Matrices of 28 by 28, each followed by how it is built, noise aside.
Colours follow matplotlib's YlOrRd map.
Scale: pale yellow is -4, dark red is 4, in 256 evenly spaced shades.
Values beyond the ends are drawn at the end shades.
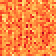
blocks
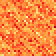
Toeplitz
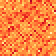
Hankel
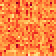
blocks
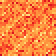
Hankel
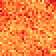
smooth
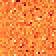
sparse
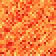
Hankel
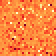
sparse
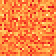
blocks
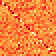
diagonal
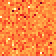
sparse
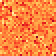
diagonal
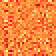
low rank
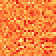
low rank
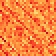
Toeplitz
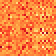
low rank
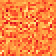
low rank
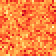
smooth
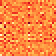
low rank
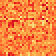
low rank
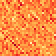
Toeplitz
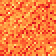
Hankel
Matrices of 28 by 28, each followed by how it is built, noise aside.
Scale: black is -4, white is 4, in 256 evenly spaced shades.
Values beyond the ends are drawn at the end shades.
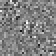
block diagonal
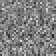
repeating columns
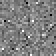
sparse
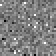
sparse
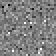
sparse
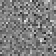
upper triangular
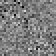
block diagonal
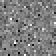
sparse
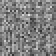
blocks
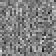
blocks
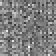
blocks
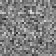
repeating columns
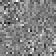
block diagonal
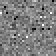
sparse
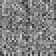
blocks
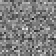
repeating columns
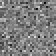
uneven rows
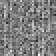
blocks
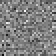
blocks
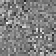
block diagonal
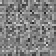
repeating columns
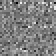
uneven rows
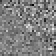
upper triangular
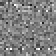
uneven rows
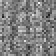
blocks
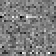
uneven rows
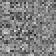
blocks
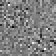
block diagonal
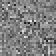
block diagonal
